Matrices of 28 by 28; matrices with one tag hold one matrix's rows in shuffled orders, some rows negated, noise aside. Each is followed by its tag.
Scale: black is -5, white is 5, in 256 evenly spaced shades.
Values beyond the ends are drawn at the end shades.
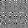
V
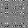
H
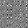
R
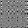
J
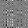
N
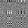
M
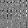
R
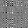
N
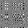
H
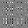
N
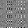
M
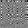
J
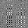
M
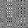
M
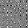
R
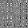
R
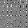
R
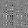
N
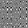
R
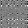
J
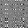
H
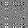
H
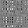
N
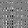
N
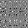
V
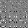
V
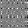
J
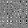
R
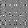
V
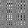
M
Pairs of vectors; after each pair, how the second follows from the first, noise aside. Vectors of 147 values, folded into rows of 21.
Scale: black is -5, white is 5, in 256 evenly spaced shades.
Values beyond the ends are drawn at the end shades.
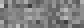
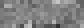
wrapped around, partly zeroed.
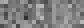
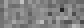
wrapped around, partly zeroed.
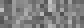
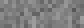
reversed, shrunk.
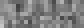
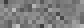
wrapped around, partly zeroed.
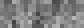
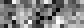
scaled up.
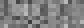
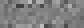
wrapped around, partly zeroed.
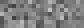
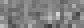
wrapped around, partly zeroed.
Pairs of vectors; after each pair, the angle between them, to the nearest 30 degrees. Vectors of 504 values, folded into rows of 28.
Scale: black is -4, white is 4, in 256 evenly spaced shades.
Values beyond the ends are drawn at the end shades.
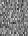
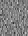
60 degrees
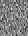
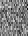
120 degrees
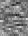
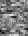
120 degrees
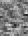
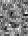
30 degrees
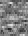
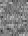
30 degrees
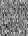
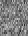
120 degrees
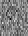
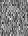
150 degrees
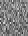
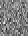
30 degrees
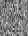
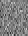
90 degrees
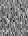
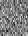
150 degrees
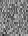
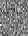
60 degrees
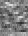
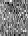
120 degrees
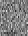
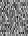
120 degrees
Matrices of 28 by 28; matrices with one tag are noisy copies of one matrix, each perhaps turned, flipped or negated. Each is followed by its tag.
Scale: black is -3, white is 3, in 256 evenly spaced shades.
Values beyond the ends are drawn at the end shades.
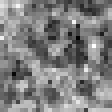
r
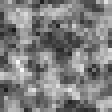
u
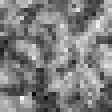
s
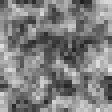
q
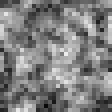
q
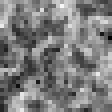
s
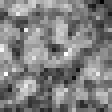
r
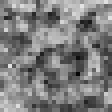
r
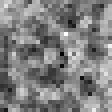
r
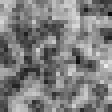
s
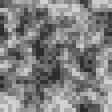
q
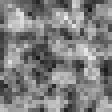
u
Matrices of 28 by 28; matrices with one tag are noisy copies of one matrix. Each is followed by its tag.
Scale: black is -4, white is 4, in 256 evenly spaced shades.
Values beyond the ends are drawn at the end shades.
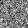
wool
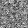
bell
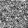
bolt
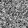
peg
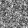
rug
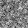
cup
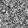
wool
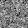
peg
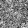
rug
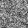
peg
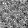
bolt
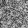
cup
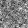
cup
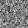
wool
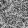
rug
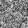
rug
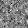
wool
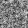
bell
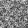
bolt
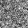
cup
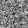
bell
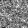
peg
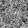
rug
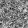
cup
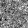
cup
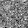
bolt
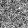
cup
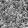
rug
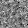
bell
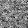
bolt
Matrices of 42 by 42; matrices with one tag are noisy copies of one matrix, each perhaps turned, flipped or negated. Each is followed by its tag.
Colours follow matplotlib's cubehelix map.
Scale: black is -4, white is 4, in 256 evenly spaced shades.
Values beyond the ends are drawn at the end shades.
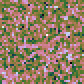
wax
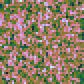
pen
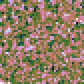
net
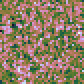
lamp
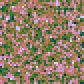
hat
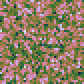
wax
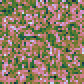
wax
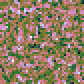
hat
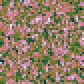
hat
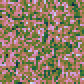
wax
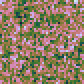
lamp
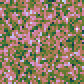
wax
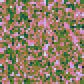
hat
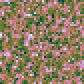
net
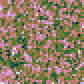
lamp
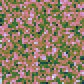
net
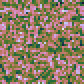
hat
